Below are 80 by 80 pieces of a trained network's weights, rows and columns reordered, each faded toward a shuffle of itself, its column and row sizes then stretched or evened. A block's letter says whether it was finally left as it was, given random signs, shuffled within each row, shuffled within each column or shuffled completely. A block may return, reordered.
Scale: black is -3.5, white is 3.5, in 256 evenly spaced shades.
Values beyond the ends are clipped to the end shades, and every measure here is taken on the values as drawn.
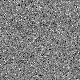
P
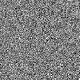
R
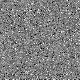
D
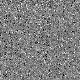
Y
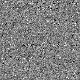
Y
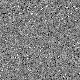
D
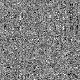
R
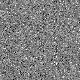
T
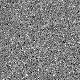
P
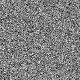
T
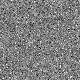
P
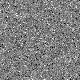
P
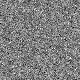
P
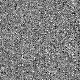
T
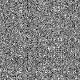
R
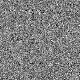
D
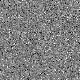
D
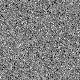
P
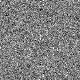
T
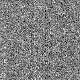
T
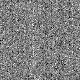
T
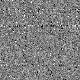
R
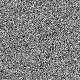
P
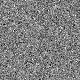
P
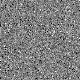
Y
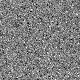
P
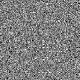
R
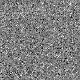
Y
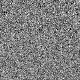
D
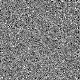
Y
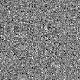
R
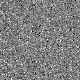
D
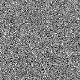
R
